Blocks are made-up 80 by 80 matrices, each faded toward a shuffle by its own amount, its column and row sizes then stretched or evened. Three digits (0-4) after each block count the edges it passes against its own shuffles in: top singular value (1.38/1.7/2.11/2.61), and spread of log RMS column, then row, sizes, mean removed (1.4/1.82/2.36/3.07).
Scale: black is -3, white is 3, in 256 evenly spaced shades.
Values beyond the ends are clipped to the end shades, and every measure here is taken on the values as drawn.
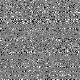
2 0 4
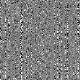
3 4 0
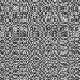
4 2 0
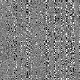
3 4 1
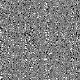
1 3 1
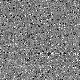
1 0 1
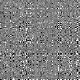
3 4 3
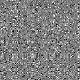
3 2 0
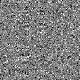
2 1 1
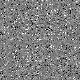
0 2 2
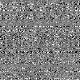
2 1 4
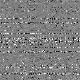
2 0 4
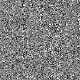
0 3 2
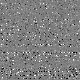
0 0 3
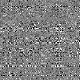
3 2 4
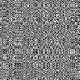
4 2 1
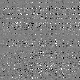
1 2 4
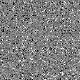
0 2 3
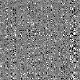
2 4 2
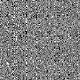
2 3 1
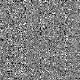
0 3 2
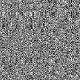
3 3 0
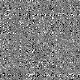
1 3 3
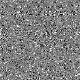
2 1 2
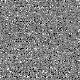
1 1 2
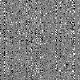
1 4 2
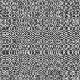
4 2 3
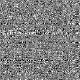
2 1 3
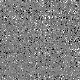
0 2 2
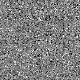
1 1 2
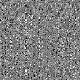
2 2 0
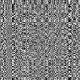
4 4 1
